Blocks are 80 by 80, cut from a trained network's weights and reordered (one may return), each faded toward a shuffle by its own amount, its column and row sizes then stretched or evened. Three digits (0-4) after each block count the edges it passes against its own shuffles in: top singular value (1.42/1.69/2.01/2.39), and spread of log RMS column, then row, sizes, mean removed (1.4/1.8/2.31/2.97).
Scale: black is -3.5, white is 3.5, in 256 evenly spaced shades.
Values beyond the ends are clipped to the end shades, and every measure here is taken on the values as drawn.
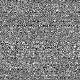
0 0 4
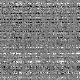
4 3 4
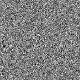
1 1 0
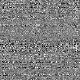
0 2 4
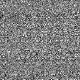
0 1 3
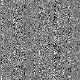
0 4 0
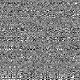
3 1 4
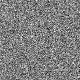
0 0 0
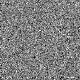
0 1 1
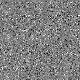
1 0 2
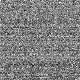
1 0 2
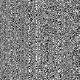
1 4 0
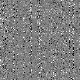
1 4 0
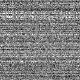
4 2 3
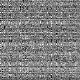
4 4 0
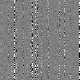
3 4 0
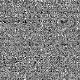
0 3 2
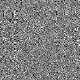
2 2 2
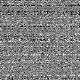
3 3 4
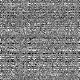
4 3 3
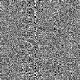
3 3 1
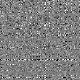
1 2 4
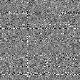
2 1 4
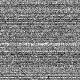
4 0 3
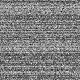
4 0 1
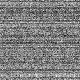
4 0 2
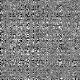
2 4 3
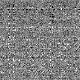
1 3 2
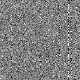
1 3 0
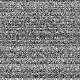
4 3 0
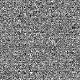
0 3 1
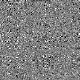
0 2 3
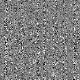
0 4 2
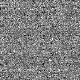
0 2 1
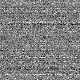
2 1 3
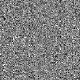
1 3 1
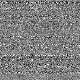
0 1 4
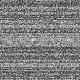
4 1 0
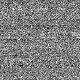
0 1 3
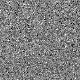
0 1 1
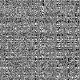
3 4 1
